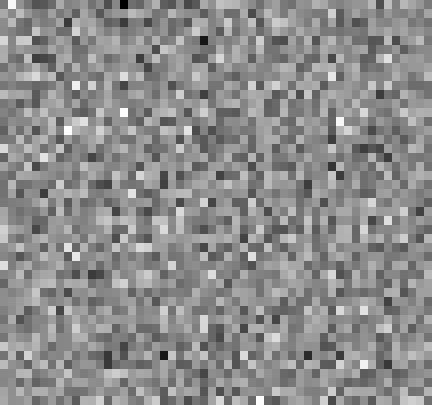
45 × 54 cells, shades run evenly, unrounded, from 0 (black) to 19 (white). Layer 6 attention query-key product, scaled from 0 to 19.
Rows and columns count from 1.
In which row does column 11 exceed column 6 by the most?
22
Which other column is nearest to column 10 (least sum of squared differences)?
40
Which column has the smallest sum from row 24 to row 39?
31
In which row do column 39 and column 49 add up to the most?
25
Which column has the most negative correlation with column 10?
3
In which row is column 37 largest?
27
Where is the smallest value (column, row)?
16, 1
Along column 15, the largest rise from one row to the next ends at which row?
28
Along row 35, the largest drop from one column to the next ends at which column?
8
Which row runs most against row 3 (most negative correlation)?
42
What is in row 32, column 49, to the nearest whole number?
7
